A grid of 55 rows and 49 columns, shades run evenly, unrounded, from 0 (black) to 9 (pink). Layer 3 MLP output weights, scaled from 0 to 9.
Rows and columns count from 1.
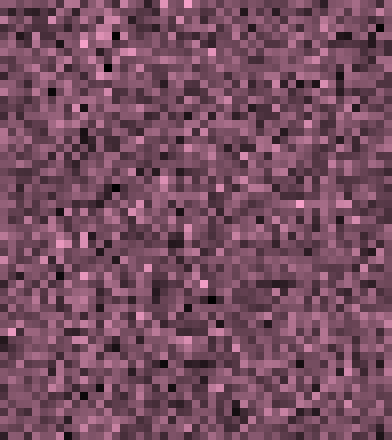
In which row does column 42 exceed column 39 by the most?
13
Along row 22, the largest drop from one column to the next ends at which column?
18
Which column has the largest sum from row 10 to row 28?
35
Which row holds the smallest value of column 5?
2
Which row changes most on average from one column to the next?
5
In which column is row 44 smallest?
15
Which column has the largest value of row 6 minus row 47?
11
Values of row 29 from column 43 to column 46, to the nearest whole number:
3 4 4 4
